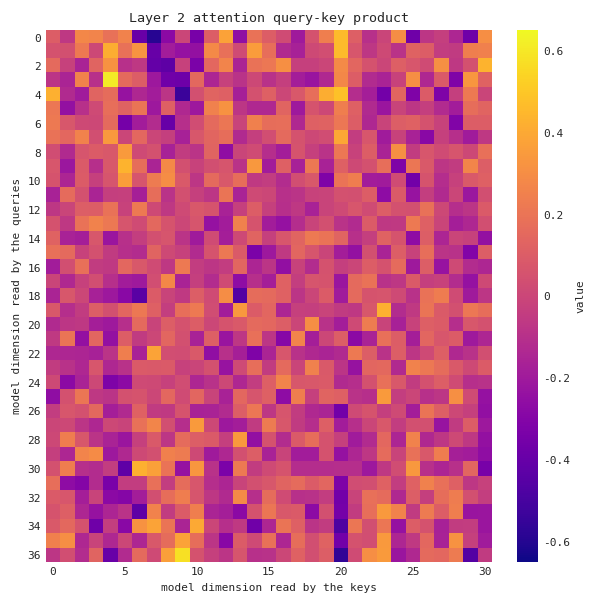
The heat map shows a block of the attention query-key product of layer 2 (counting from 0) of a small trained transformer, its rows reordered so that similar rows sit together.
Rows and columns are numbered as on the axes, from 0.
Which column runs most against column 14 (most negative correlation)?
7
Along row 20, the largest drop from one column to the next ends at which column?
19
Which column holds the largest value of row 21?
17
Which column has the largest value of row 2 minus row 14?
30
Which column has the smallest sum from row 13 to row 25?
4
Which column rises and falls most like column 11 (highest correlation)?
20
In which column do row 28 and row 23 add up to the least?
21
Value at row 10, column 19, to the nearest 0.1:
-0.3
